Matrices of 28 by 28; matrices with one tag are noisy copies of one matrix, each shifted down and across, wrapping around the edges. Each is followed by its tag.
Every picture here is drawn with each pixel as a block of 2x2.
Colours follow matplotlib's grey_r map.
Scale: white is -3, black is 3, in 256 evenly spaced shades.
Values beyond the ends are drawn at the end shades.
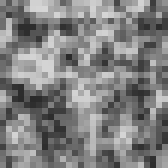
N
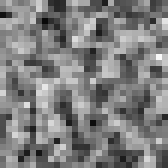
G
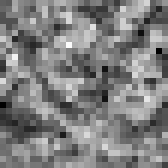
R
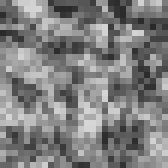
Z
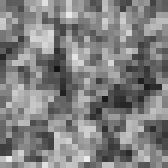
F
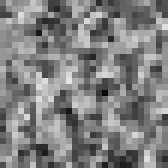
G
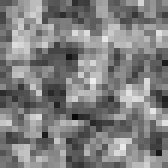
Z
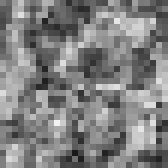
F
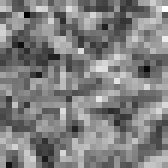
R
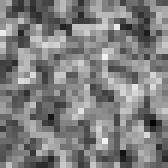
G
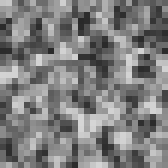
G
